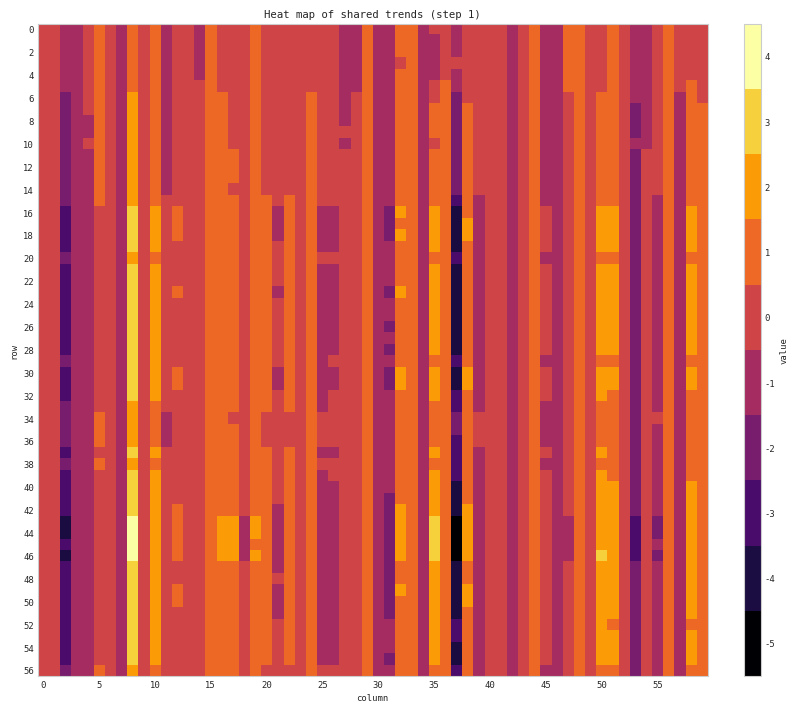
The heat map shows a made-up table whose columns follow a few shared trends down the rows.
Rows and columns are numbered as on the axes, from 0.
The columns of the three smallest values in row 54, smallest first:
37, 2, 53
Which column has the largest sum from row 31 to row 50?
8
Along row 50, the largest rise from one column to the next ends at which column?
38
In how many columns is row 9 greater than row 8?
1
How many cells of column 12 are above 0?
13
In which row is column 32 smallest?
3
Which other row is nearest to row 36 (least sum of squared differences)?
35
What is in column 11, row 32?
0
